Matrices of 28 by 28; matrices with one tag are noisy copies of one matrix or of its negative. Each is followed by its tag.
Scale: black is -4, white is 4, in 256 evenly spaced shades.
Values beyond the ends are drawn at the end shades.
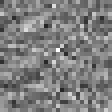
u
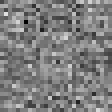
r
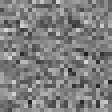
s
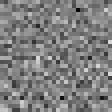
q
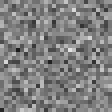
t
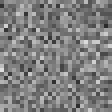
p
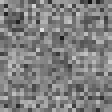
r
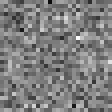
r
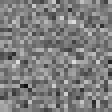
s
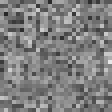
r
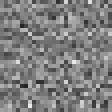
s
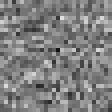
u
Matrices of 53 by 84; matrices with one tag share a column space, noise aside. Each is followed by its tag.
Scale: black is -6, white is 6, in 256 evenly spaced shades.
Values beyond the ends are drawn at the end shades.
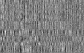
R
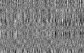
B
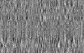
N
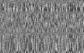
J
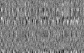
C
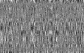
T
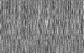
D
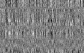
B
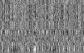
R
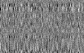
J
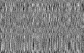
J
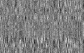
N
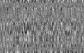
T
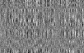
B
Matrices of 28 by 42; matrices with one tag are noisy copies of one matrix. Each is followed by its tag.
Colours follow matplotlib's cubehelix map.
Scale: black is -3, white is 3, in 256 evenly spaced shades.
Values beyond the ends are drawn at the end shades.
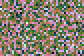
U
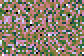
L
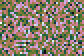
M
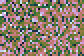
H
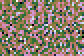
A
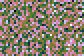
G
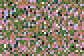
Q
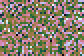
G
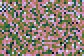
U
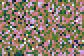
A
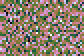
H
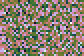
H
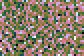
A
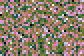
G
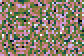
M
